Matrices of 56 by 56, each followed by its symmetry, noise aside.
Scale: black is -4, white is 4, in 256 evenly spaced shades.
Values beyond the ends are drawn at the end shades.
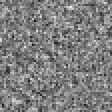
antisymmetric.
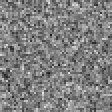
antisymmetric.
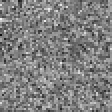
antisymmetric.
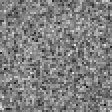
symmetric.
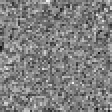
antisymmetric.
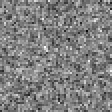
no symmetry.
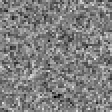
no symmetry.
